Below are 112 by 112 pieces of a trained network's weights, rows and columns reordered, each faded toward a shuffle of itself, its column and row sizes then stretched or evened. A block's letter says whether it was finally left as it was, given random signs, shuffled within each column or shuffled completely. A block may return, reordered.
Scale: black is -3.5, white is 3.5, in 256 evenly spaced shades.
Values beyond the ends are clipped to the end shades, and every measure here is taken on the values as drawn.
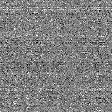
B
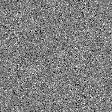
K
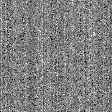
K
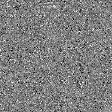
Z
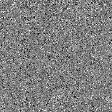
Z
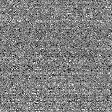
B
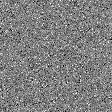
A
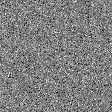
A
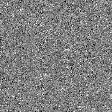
K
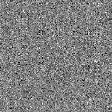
B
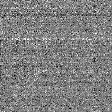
B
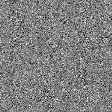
Z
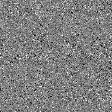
Z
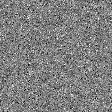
K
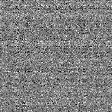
B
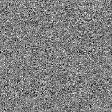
B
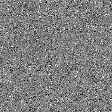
Z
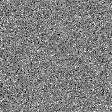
K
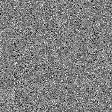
K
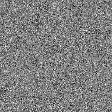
Z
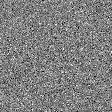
A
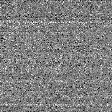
B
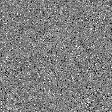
Z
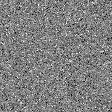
A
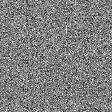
K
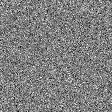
A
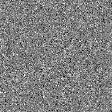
Z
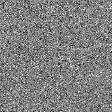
Z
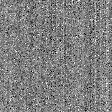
K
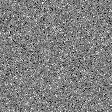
A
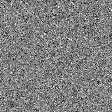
K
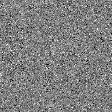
Z
